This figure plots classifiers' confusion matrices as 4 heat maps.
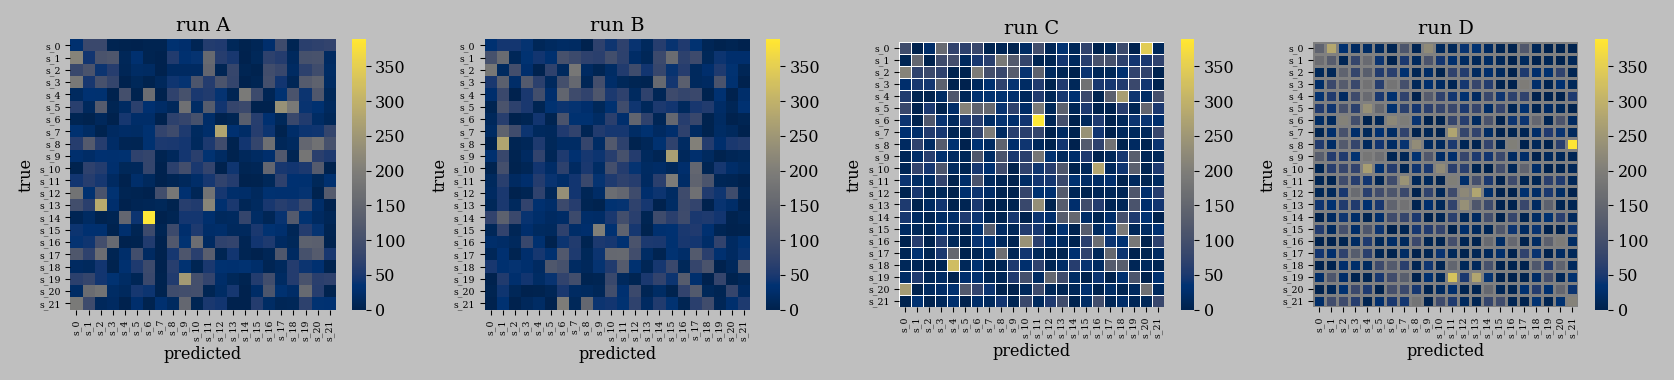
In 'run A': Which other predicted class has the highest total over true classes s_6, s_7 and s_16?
s_12
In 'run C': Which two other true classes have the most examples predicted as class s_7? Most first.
s_5, s_15
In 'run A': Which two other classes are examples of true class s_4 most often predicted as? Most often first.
s_14, s_6
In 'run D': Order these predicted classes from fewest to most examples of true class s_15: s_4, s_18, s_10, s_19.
s_19, s_18, s_10, s_4
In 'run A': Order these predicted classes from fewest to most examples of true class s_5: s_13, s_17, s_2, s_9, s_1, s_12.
s_1, s_12, s_13, s_2, s_9, s_17
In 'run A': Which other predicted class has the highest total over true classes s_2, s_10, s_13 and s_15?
s_11
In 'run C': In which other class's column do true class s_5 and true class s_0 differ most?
s_20
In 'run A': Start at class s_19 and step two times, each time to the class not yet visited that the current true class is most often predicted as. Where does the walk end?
s_17
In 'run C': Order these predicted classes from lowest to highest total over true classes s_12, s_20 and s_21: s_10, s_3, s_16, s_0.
s_3, s_16, s_10, s_0
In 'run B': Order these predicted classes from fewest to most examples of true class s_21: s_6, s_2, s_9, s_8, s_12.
s_2, s_9, s_12, s_8, s_6
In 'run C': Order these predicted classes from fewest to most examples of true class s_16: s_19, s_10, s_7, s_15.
s_7, s_15, s_19, s_10
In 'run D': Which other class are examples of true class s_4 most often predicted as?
s_9
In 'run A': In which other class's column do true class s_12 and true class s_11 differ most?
s_8
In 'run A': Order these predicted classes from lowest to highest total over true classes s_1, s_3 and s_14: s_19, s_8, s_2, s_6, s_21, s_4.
s_21, s_8, s_4, s_2, s_19, s_6
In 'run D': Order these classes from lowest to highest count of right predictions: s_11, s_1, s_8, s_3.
s_3, s_1, s_11, s_8
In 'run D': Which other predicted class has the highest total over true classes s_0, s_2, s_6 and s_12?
s_7
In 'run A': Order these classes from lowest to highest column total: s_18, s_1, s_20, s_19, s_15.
s_15, s_18, s_1, s_20, s_19
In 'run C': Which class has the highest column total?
s_11
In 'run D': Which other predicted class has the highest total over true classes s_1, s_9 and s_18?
s_4
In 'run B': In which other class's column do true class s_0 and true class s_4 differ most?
s_6
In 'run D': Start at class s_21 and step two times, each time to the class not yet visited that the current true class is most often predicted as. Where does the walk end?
s_16
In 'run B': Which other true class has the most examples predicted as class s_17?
s_8
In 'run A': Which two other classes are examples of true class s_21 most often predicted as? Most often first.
s_0, s_9
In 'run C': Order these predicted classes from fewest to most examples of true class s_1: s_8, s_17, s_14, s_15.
s_14, s_15, s_17, s_8
